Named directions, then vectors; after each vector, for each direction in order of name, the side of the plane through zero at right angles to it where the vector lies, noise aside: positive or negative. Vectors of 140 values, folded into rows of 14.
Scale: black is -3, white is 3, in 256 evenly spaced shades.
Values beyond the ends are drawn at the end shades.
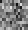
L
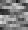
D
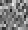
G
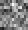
positive, positive, negative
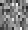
positive, positive, negative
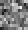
positive, positive, negative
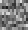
negative, negative, negative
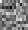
negative, negative, negative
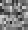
positive, negative, positive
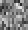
positive, negative, negative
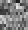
positive, negative, negative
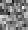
positive, negative, positive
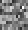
positive, negative, positive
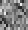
negative, positive, positive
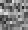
negative, positive, negative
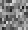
negative, positive, negative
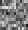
positive, positive, positive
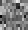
negative, positive, positive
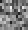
positive, negative, positive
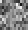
positive, negative, negative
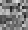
negative, positive, negative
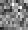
positive, positive, negative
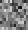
negative, negative, positive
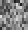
positive, negative, negative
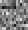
negative, negative, negative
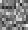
negative, negative, negative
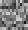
negative, negative, negative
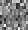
negative, positive, positive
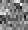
negative, positive, positive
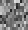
negative, positive, positive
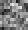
positive, positive, negative
